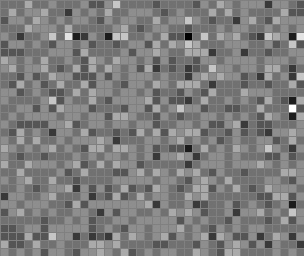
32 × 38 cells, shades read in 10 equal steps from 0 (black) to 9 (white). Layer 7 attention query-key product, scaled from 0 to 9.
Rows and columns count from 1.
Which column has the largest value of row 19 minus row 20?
34
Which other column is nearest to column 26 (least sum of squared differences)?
7
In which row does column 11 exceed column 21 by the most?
17
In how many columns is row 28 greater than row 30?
19
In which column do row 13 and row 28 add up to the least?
37
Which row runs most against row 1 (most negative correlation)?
18
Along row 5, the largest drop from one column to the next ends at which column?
10
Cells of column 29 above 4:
16
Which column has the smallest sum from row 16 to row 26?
31
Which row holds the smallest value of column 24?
5
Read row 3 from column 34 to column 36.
3 6 5
